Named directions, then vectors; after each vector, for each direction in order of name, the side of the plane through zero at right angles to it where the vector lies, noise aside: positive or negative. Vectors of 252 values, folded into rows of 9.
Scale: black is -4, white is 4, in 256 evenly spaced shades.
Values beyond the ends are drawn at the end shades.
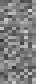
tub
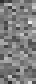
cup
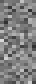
positive, negative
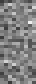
positive, positive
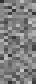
positive, negative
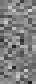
negative, positive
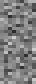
negative, positive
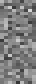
negative, positive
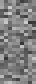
negative, positive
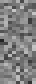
negative, positive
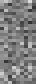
negative, negative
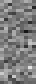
negative, negative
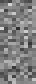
positive, positive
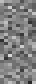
negative, positive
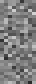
negative, positive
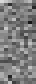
negative, negative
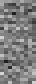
negative, negative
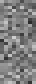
negative, positive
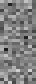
negative, negative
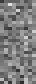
positive, positive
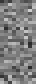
positive, positive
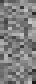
positive, negative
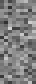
positive, negative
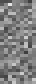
positive, positive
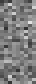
positive, positive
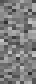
positive, negative
